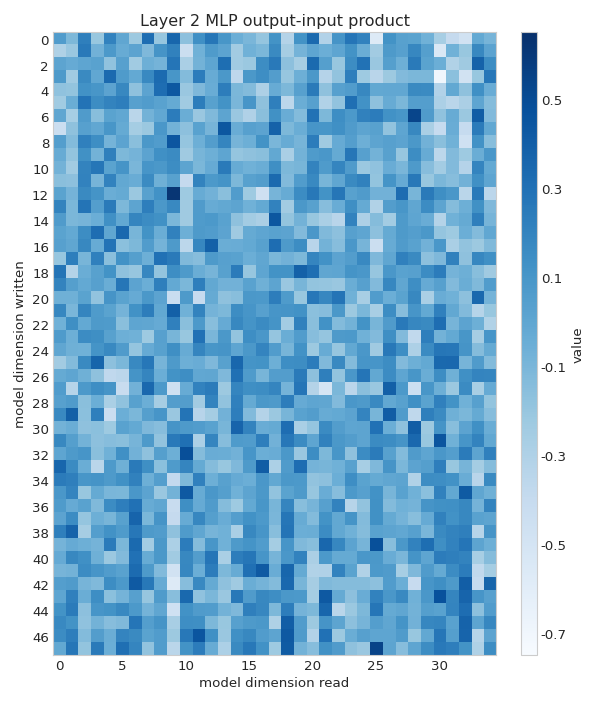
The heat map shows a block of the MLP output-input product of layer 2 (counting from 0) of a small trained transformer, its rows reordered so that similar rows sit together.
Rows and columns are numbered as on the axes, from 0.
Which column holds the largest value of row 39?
25
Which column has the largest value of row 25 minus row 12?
16
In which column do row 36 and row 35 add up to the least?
9
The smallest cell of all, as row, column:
3, 30
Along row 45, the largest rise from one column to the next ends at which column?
18
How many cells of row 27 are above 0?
17
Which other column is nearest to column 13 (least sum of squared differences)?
23
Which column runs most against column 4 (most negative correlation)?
14
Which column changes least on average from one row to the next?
13
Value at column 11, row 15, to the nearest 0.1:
0.1
